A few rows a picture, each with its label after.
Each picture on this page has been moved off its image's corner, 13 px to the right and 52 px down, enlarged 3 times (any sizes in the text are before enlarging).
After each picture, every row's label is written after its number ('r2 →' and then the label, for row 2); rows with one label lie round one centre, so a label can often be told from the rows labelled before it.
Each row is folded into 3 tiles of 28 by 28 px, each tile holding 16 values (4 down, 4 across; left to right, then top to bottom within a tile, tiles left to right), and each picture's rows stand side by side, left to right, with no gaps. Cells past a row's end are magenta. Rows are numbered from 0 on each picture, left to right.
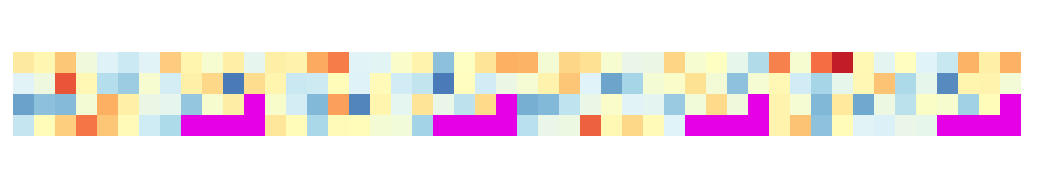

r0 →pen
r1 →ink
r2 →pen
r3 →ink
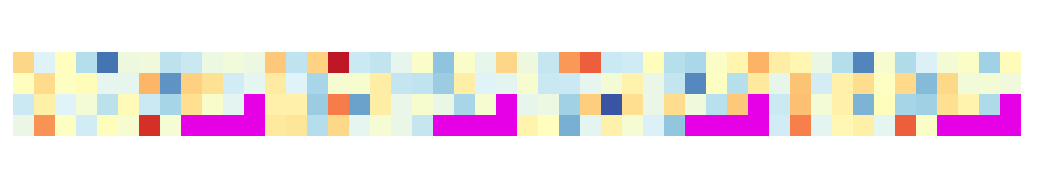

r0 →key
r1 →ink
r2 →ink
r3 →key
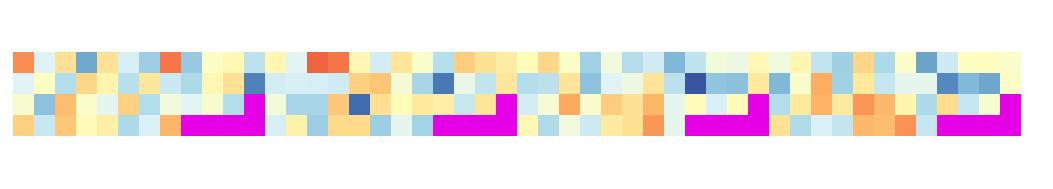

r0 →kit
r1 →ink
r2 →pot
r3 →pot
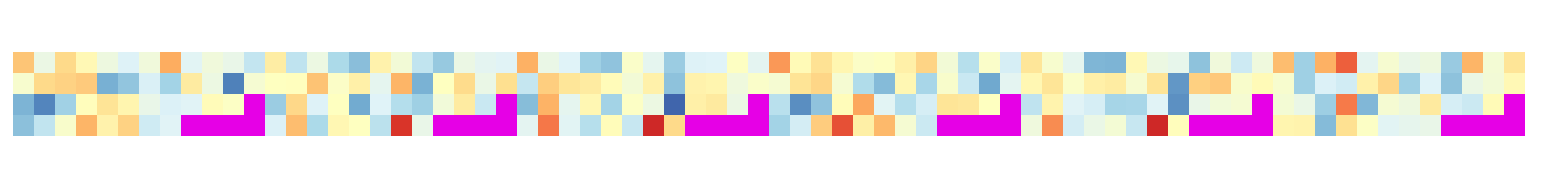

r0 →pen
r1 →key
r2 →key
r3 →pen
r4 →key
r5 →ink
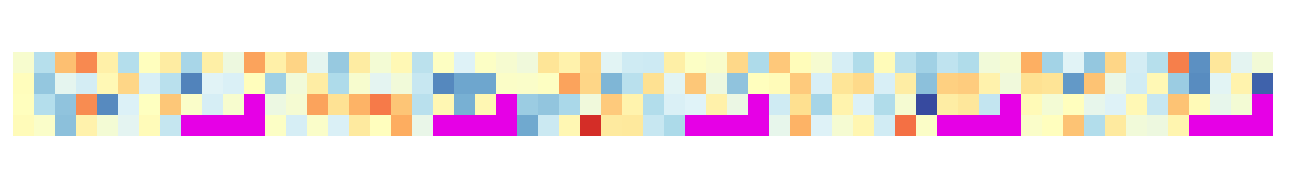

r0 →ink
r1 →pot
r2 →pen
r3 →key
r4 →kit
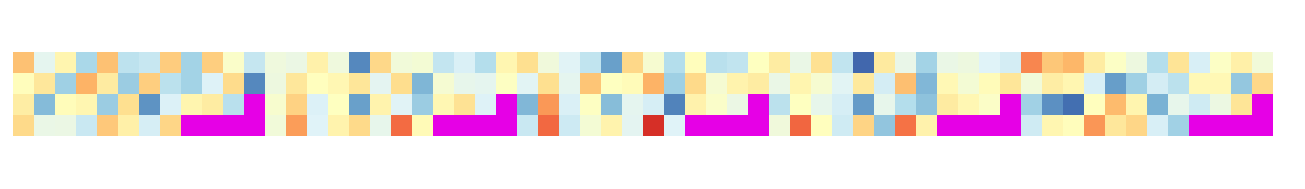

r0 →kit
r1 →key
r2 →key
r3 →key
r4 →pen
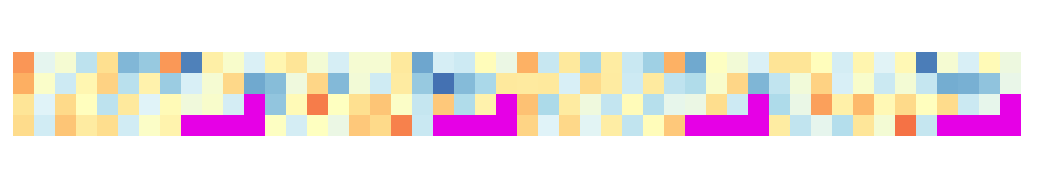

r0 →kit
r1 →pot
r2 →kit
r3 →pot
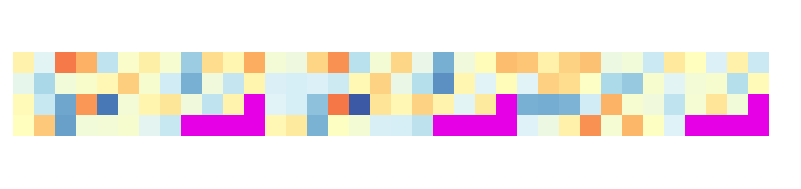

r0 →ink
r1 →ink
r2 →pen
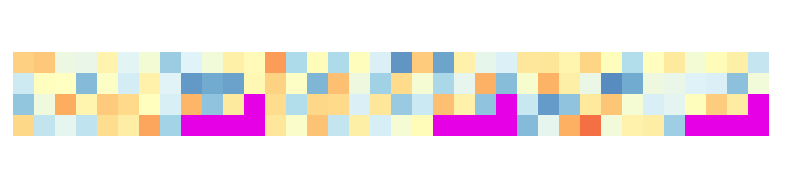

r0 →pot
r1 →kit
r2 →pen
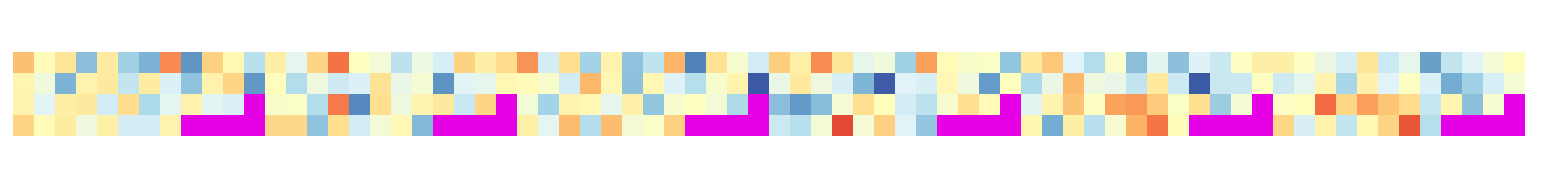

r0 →kit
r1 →ink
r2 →kit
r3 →pen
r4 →pot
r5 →pot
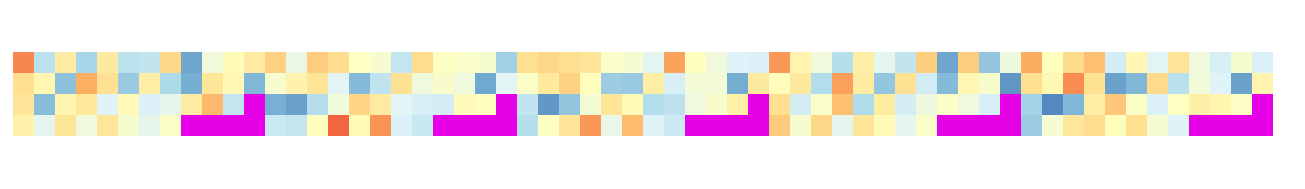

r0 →kit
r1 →pen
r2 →pen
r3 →kit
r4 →pen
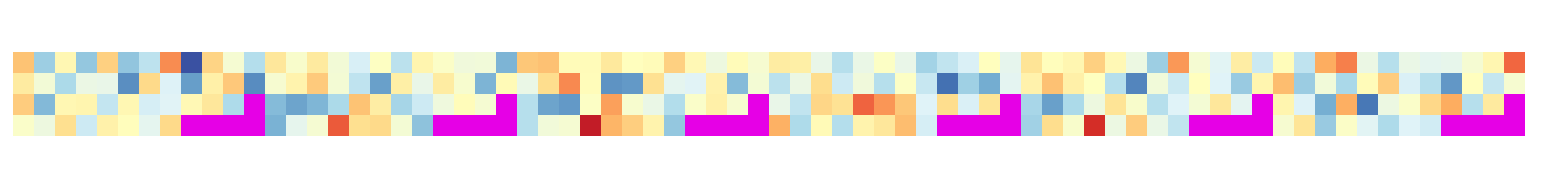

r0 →kit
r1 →pen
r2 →pen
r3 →pot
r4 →pen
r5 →ink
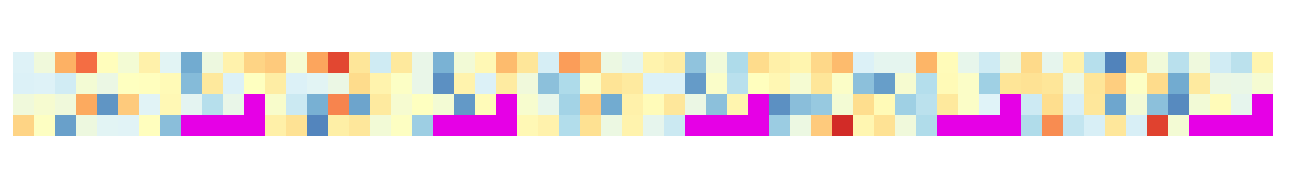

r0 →ink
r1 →ink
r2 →ink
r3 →pen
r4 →key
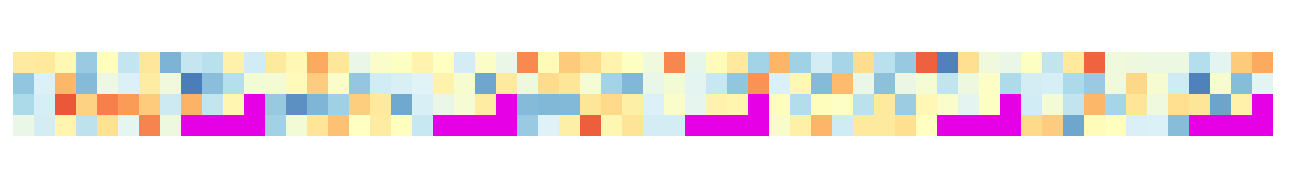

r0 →pot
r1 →pen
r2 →pen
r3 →kit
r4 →ink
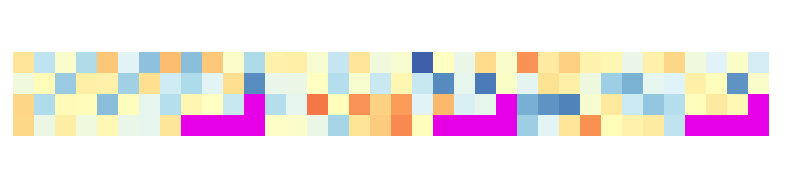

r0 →kit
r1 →pot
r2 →pen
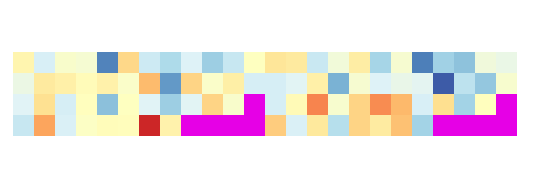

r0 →key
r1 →pot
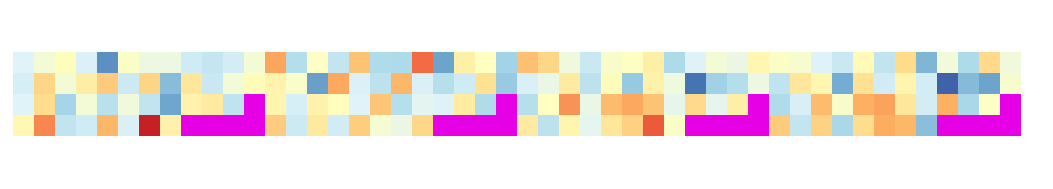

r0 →key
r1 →kit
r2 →pot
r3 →pot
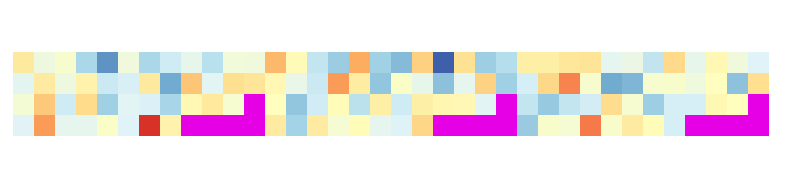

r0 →key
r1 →kit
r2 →pen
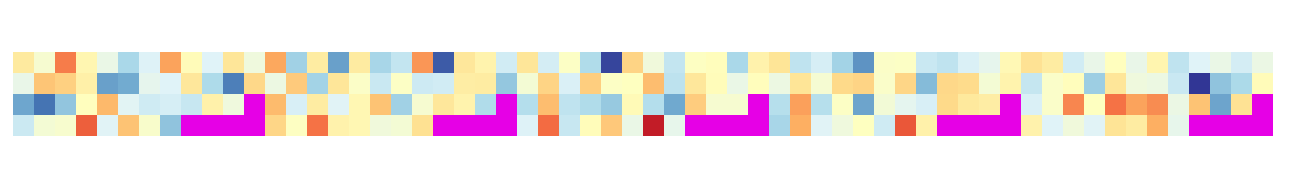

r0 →pen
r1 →kit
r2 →key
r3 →key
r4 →pot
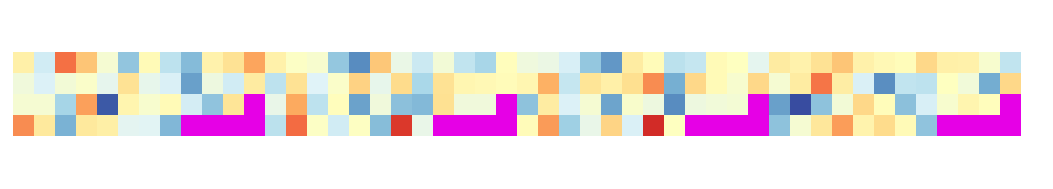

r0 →ink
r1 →key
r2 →key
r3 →pen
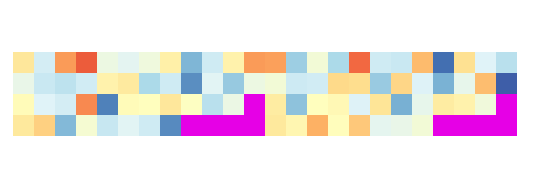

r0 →ink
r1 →kit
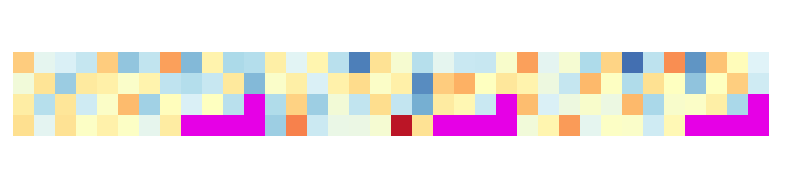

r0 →kit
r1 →key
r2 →kit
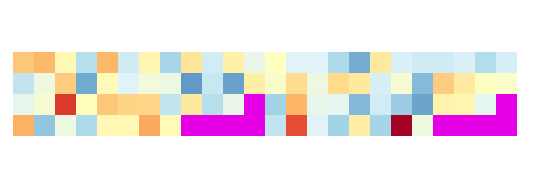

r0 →pot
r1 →key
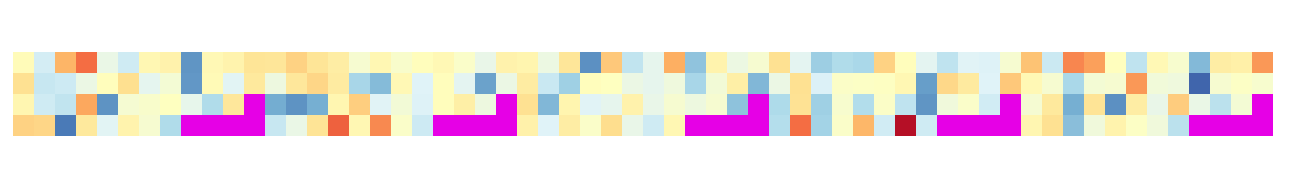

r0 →ink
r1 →pen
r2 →kit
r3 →key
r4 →ink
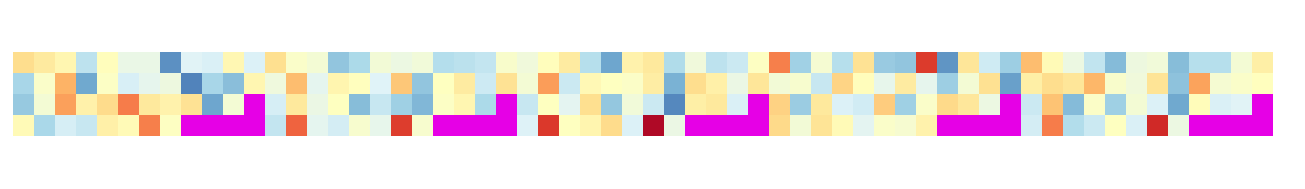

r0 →pot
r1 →key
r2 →key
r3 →kit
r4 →key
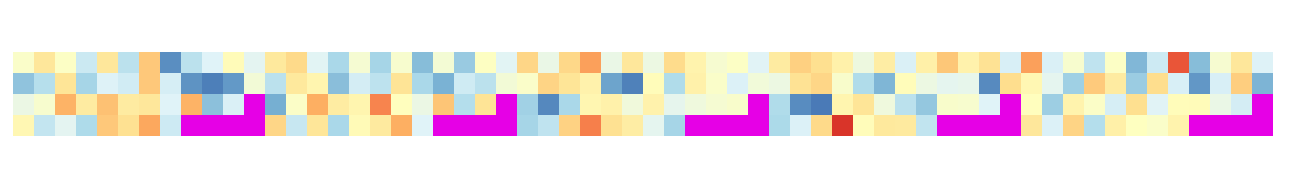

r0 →pot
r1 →pot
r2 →pen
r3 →pen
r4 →kit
